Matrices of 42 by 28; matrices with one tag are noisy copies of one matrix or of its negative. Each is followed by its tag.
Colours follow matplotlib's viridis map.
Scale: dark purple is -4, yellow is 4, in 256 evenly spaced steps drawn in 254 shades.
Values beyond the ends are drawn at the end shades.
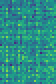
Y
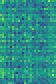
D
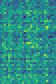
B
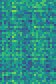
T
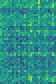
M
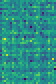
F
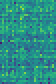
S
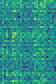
T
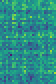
B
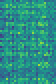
D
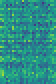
D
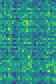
T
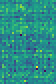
S
